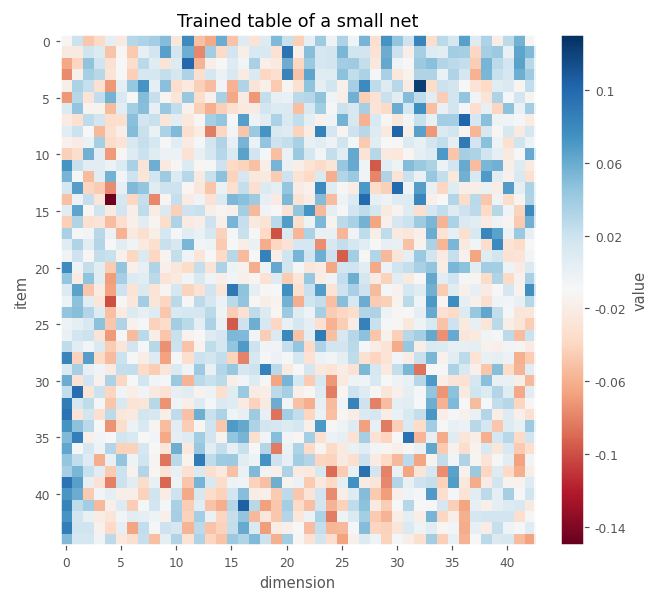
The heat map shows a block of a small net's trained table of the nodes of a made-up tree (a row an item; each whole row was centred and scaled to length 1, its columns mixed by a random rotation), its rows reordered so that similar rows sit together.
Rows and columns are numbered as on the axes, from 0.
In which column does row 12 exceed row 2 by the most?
0
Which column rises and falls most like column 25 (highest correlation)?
36
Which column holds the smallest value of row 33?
19
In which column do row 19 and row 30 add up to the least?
25
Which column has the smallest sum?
4
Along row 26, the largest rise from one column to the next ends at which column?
35
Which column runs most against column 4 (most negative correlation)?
42
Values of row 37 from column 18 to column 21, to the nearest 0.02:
0.08 0.02 0 0.04
